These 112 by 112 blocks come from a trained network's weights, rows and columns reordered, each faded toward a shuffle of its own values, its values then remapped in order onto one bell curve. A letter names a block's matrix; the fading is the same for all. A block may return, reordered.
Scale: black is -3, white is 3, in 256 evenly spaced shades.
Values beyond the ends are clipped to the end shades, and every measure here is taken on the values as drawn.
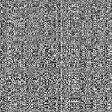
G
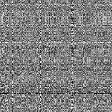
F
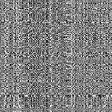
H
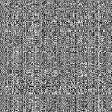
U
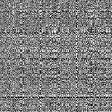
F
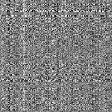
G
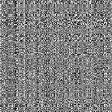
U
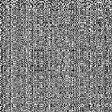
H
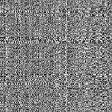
G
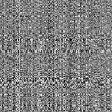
U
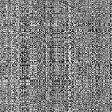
H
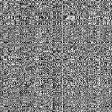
G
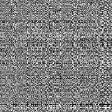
F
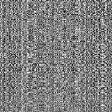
H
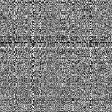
F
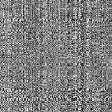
H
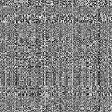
U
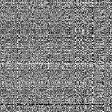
F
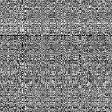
F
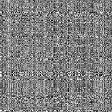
U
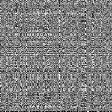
F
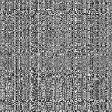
H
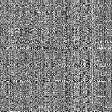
U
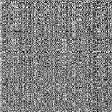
U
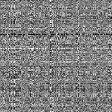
F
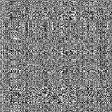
G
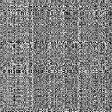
U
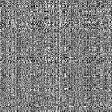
U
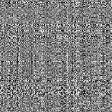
G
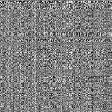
G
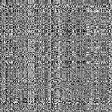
H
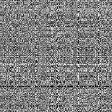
F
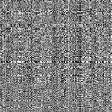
G
